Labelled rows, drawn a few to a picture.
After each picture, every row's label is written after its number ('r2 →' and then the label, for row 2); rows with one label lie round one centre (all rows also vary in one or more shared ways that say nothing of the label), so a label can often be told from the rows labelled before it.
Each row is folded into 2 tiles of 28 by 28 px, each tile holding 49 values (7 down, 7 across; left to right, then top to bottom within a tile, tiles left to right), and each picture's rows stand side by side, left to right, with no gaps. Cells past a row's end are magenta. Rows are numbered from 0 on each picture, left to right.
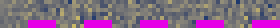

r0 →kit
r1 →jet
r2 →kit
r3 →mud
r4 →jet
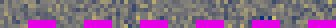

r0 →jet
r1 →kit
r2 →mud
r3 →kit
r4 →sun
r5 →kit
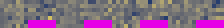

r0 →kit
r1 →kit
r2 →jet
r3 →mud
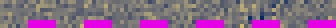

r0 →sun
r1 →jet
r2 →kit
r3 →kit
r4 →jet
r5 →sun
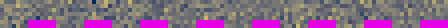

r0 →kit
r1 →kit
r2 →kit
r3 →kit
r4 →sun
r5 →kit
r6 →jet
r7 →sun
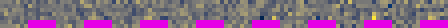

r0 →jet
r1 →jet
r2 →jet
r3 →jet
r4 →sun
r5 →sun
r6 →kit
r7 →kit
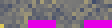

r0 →sun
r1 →kit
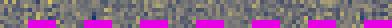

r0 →kit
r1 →mud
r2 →sun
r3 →mud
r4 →jet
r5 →sun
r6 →jet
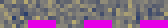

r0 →jet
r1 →kit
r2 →jet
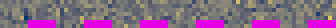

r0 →jet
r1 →mud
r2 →jet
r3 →sun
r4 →kit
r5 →sun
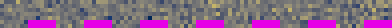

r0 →mud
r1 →jet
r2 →mud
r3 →sun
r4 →jet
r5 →mud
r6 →sun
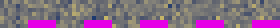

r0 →mud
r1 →sun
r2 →sun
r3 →sun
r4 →jet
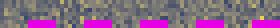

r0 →jet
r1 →mud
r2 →jet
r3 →sun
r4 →jet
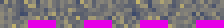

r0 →jet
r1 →jet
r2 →jet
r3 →sun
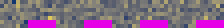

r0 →mud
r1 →mud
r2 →sun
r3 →kit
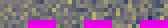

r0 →kit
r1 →kit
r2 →jet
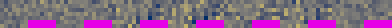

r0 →sun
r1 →kit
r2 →jet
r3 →jet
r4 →mud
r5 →jet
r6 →jet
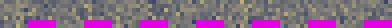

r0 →kit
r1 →jet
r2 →kit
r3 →sun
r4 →kit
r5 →jet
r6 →mud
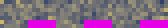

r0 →mud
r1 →jet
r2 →mud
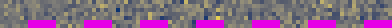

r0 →jet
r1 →sun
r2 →kit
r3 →mud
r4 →jet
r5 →sun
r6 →jet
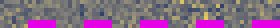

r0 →jet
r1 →jet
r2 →kit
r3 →kit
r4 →kit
